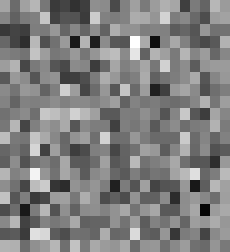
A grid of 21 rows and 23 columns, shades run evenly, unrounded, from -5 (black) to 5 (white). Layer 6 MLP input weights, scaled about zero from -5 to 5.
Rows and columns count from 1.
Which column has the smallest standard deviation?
23
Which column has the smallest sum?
3
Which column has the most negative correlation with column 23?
6
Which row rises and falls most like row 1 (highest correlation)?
2
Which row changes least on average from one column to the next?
9
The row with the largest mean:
5
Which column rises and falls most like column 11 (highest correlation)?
4
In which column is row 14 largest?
14
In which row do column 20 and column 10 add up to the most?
15
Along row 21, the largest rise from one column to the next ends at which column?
8
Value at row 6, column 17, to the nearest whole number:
3
